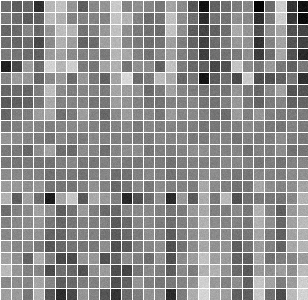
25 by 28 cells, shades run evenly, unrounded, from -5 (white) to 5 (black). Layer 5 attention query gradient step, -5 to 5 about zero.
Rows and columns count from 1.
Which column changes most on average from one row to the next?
5
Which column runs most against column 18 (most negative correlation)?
6
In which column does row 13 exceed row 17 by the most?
7
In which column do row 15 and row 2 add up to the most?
28
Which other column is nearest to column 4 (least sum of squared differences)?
18
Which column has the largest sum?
27
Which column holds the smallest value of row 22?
19
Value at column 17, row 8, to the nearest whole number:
0
